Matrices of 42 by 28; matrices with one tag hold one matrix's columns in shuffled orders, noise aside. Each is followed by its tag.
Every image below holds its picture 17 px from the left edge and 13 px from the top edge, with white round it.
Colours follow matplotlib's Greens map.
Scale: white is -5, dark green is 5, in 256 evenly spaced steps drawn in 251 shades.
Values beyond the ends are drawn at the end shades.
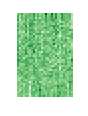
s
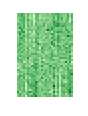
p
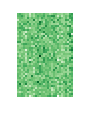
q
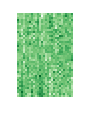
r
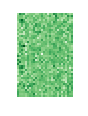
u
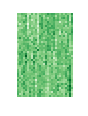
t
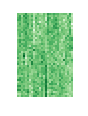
t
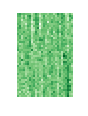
t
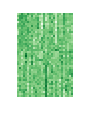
t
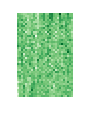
s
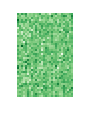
u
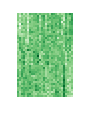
t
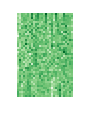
s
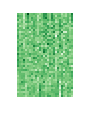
s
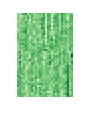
t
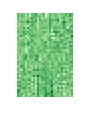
r
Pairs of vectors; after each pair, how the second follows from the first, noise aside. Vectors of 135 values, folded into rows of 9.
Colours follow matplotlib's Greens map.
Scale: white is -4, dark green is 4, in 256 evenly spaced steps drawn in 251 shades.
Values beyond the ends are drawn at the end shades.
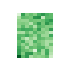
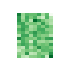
reversed, negated.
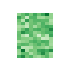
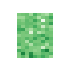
wrapped around, negated, partly zeroed.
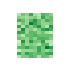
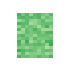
negated, shrunk.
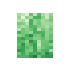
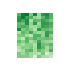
negated.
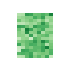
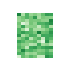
reversed, negated.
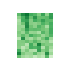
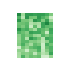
reversed, negated.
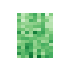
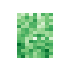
reversed, negated.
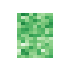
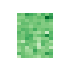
wrapped around, negated, partly zeroed.
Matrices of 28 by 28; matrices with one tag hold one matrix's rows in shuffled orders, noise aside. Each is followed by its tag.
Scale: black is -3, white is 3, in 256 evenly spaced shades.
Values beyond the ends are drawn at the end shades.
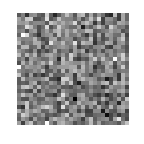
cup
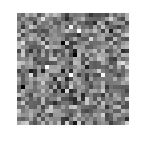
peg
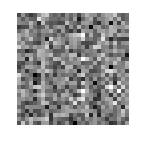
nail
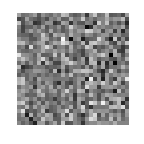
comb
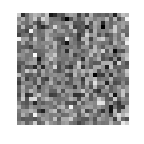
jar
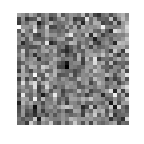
jar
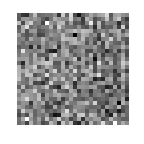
cup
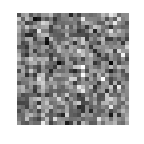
nail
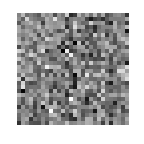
peg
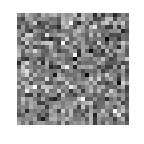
cup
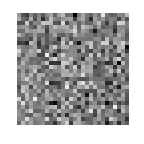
cup
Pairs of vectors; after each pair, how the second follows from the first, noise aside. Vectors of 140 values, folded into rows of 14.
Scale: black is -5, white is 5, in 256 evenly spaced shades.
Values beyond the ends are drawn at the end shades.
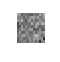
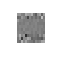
wrapped around, partly zeroed.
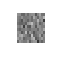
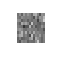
sign-scrambled.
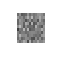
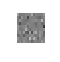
reversed, partly zeroed.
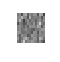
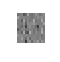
wrapped around, negated, partly zeroed.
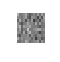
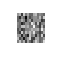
reversed, scaled up.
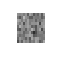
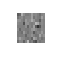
wrapped around, partly zeroed.
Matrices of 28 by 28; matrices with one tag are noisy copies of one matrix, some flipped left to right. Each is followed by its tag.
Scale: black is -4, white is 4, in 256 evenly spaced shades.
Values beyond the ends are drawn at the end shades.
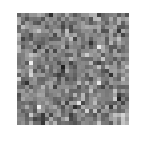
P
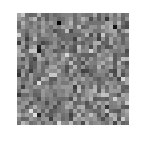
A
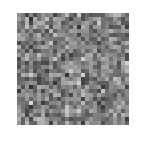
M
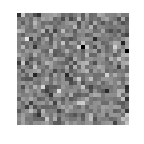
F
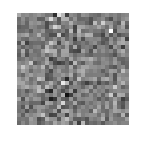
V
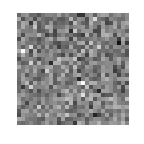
V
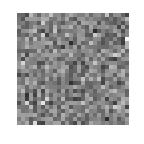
P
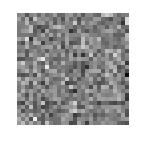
P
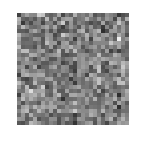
P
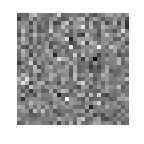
V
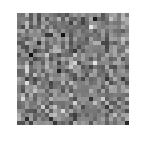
A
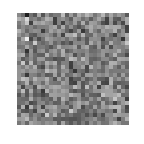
P
